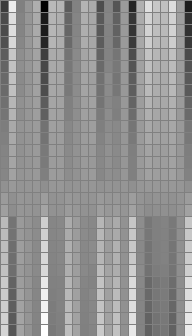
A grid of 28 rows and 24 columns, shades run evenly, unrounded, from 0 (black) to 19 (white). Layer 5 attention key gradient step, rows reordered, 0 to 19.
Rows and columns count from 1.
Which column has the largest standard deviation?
6
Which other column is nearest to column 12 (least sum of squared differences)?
5
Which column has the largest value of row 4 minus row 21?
2
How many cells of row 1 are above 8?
17
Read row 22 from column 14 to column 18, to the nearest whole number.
12 13 11 15 10
